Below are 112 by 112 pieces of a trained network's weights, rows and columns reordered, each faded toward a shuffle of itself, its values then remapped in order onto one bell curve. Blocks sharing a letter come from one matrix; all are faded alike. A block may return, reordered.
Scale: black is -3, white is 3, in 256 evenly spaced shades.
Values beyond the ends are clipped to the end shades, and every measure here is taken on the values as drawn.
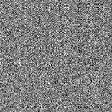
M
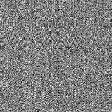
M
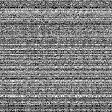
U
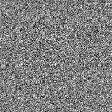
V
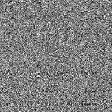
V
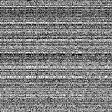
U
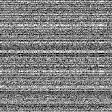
U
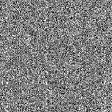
V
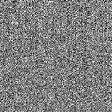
V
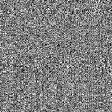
V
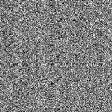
M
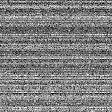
U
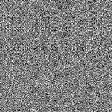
M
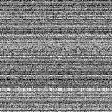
U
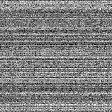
U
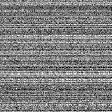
U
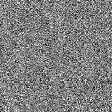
M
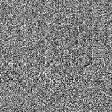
M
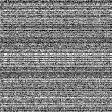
U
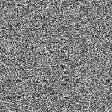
V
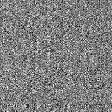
M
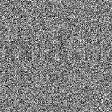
M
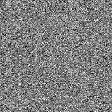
M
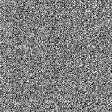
V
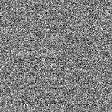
V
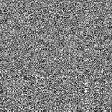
M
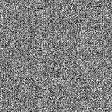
V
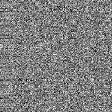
M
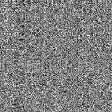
V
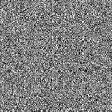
V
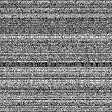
U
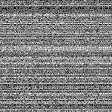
U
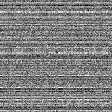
U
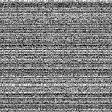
U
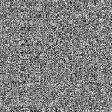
M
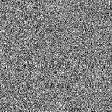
V
